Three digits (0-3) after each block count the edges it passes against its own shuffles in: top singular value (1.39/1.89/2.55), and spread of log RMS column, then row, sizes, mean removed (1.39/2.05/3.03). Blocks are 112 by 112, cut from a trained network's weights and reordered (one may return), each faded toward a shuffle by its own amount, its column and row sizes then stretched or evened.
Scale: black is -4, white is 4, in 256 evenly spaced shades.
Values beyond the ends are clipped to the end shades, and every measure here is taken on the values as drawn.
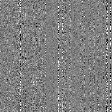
1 3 0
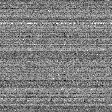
3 1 2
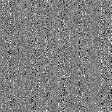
0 3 0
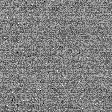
1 1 0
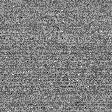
1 0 2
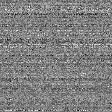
2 1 3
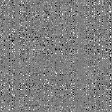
1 3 2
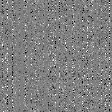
1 3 0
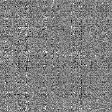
1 3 2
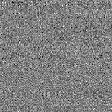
2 0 1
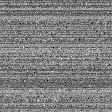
3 0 1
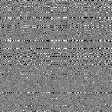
3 0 3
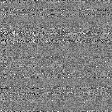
0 2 3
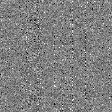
1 2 0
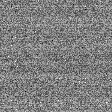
1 1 1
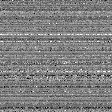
3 0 3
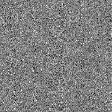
1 2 0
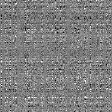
2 3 2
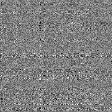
0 2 3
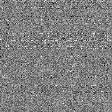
0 2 3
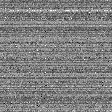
3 0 2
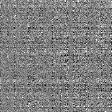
2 3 1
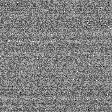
1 1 1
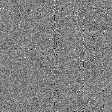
0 2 1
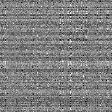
3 3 1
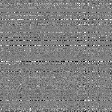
1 2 3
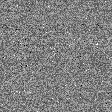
0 0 1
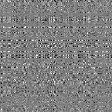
3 2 3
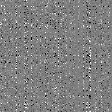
0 3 2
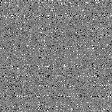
0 1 3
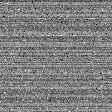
3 0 1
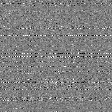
1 0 3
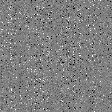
0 2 1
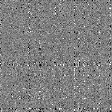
1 2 2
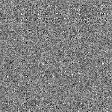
0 1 2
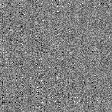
1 2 1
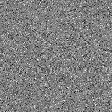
2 0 0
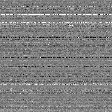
3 0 3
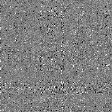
1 2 2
